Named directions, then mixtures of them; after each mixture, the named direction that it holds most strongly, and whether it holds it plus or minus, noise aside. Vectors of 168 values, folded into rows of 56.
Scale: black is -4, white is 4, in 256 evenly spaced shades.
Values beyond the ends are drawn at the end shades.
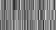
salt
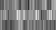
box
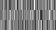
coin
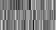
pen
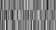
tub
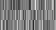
pen, plus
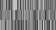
salt, minus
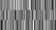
pen, minus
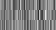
salt, plus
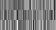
pen, plus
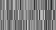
salt, minus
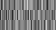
tub, plus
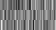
pen, plus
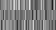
pen, minus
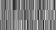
salt, plus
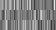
coin, minus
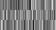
pen, plus
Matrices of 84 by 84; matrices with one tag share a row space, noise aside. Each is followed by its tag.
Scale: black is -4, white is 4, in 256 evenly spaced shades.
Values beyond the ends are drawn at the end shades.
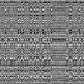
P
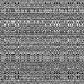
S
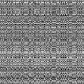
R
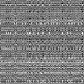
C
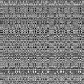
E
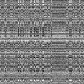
P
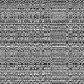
P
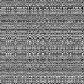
C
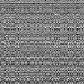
S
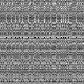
R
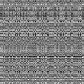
E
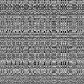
R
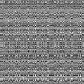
E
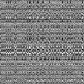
C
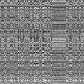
P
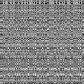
E
